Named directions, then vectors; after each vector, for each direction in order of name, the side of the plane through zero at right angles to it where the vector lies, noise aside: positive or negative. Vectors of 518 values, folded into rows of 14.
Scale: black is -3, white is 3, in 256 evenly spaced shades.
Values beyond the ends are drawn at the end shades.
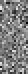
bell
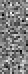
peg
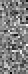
positive, negative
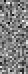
negative, negative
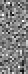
negative, negative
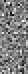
negative, negative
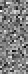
negative, positive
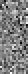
negative, positive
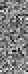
negative, positive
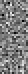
positive, positive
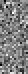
negative, negative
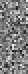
negative, positive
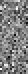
positive, negative
